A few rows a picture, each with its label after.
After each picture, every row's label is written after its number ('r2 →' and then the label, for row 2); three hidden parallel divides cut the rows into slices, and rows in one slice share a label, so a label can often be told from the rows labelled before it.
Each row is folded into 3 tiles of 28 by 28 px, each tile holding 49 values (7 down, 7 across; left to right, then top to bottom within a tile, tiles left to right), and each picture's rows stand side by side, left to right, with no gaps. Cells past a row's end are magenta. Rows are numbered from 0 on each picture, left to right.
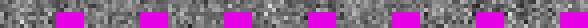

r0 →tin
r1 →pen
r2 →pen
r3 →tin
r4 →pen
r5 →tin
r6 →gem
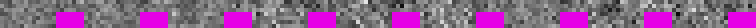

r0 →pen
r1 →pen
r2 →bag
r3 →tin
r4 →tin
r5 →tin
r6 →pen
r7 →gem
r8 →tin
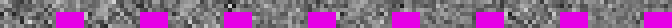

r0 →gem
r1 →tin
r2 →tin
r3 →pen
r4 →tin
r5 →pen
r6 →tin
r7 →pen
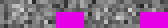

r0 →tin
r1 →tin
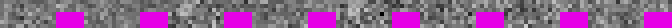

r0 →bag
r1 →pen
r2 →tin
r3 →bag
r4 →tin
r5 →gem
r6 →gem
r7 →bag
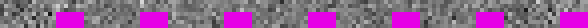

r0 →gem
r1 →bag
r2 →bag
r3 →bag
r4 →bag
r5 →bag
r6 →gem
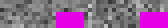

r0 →bag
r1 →gem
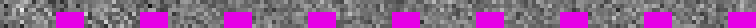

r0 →tin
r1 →tin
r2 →pen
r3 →bag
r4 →pen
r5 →pen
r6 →bag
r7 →bag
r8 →bag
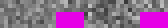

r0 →bag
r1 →gem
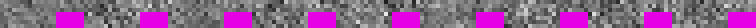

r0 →bag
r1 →gem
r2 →bag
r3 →gem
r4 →tin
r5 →pen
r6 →tin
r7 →gem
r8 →gem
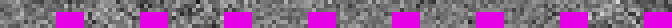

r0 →pen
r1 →tin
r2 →gem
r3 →bag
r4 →bag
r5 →pen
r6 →bag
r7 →tin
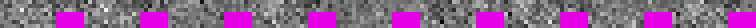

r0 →tin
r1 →tin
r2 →pen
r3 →tin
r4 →bag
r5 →gem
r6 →tin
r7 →pen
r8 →tin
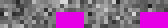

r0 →gem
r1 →tin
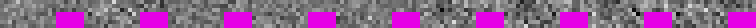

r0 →pen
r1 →tin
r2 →pen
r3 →bag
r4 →pen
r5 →gem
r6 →gem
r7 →gem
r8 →tin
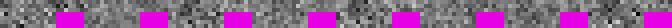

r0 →tin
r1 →pen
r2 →gem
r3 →bag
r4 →gem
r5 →pen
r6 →bag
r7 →gem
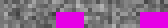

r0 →bag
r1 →pen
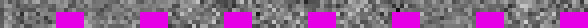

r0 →bag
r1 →bag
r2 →tin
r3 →tin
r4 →tin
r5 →pen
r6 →tin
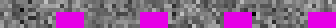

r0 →gem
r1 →bag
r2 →tin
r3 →gem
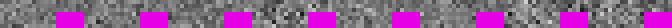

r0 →pen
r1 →pen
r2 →bag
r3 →gem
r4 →pen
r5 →pen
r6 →tin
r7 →tin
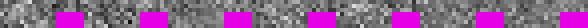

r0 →tin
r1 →gem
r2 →bag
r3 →tin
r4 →tin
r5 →pen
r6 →bag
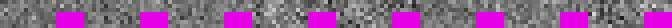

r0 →pen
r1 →bag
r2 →bag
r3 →tin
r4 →tin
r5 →bag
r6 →bag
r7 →gem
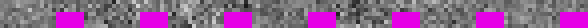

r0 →pen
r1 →gem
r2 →tin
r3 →bag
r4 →gem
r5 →pen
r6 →pen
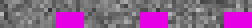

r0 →pen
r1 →pen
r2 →pen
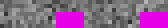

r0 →pen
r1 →bag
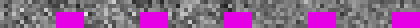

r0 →tin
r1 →tin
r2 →tin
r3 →bag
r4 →pen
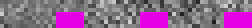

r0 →pen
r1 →tin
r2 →gem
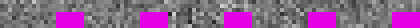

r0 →bag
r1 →pen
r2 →gem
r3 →pen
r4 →bag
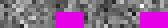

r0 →tin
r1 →gem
